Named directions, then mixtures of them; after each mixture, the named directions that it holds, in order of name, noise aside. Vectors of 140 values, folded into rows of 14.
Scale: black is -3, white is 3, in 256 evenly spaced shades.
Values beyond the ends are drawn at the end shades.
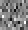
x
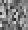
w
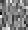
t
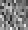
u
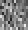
u.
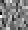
t, w.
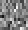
t, x.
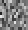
t, w.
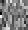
t.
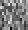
t, u.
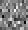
x.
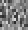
w.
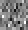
x.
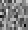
u, w.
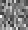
t, u.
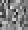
w.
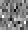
x.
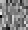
t.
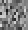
w.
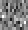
w, x.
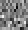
t, x.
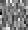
t.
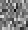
t, x.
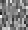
t.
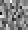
t, w.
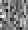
w, x.
